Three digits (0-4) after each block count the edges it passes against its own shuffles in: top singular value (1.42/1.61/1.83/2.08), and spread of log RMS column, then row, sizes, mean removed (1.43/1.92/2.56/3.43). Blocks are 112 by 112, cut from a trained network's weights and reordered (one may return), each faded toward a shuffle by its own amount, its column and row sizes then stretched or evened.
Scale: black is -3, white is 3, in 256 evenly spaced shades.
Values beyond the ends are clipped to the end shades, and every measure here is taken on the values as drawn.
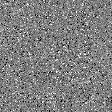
1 0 1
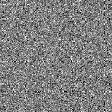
3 2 1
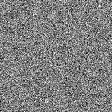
2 0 0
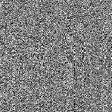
3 2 0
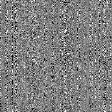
1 4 1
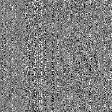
2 4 1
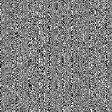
4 4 1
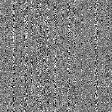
2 4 1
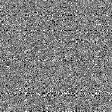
3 2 3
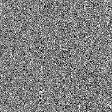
2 3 0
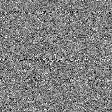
2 0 2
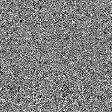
1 2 3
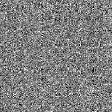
3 2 2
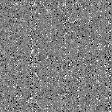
1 3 1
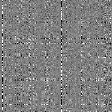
4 4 2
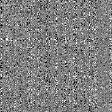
0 4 2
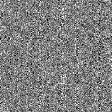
2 3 0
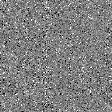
2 2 0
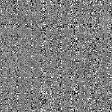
1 4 3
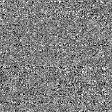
1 1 3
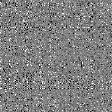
3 3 2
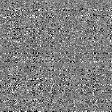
1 3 4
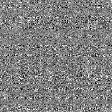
3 1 4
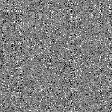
3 2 0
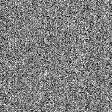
1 1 0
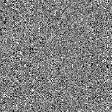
2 3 0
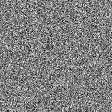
1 0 0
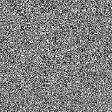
3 1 3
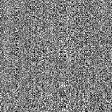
4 2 2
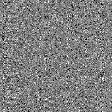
4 2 1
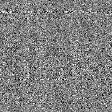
0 0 3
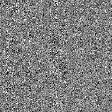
1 3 0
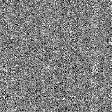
1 2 1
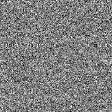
2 1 1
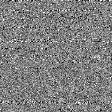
1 0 3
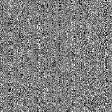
3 4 0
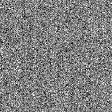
2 1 1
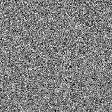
2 0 0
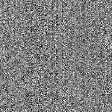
2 3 1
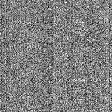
3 0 1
